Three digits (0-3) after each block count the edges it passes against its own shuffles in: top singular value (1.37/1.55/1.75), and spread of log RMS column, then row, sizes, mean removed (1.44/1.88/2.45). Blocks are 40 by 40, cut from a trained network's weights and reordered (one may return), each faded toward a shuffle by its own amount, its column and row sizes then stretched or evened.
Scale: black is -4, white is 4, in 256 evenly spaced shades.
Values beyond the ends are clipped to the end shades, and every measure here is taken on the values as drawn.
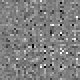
0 2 2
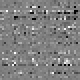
1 1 3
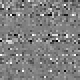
0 1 3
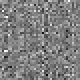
2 1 1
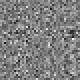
1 2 0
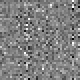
0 2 0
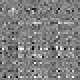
3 1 3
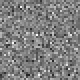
1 0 1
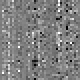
1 3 0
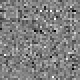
0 1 1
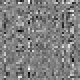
2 3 1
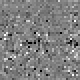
0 1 2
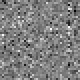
0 2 0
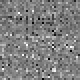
0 1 1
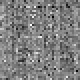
1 0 1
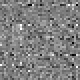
1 1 2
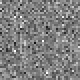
0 1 0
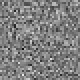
1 0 0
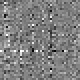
2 2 1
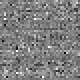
0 0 1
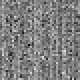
2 0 0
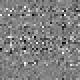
0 1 3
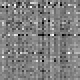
3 1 3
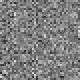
2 2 0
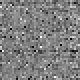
1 0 1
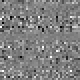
1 1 3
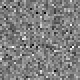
0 0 0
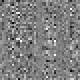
2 3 0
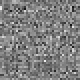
2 1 2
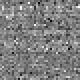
1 0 0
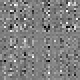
2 3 2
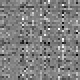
2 3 0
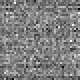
2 1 0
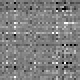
3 2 2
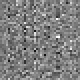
2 2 0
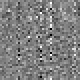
2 2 0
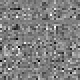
1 2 3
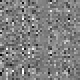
3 3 1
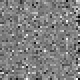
0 2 1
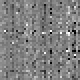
2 3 1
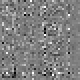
0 3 2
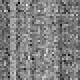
3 1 0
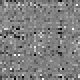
1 2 2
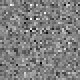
2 1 2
